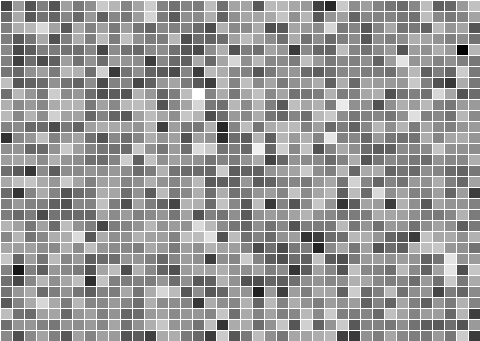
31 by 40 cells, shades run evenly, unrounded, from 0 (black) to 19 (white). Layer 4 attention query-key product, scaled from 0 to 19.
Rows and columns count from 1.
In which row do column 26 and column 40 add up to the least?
18
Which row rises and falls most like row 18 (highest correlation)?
31
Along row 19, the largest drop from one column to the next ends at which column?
23
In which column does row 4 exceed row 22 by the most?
35
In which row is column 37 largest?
9
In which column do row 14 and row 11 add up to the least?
11
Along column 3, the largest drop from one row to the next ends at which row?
16
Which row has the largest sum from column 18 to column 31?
10
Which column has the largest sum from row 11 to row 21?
17
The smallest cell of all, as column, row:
39, 5
